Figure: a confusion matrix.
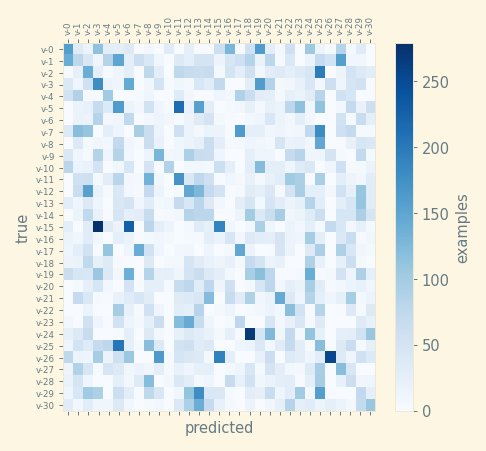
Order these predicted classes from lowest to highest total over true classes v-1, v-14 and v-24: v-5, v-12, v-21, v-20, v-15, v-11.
v-15, v-11, v-21, v-12, v-5, v-20
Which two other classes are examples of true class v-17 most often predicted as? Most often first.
v-7, v-4
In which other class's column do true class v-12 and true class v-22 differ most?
v-2
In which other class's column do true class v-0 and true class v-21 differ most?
v-19
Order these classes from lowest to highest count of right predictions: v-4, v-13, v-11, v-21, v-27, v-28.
v-28, v-13, v-4, v-27, v-21, v-11
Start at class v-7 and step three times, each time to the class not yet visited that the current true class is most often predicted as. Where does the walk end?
v-11
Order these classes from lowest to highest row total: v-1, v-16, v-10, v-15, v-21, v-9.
v-16, v-10, v-9, v-21, v-15, v-1
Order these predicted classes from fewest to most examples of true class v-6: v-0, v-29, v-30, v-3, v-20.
v-0, v-30, v-20, v-29, v-3
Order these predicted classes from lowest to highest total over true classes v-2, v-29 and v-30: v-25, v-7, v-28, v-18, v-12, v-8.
v-7, v-28, v-18, v-8, v-12, v-25
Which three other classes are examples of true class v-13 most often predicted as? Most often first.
v-29, v-24, v-11
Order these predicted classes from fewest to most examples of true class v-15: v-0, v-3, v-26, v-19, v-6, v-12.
v-12, v-0, v-26, v-19, v-6, v-3
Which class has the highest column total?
v-25
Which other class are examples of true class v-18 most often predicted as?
v-24
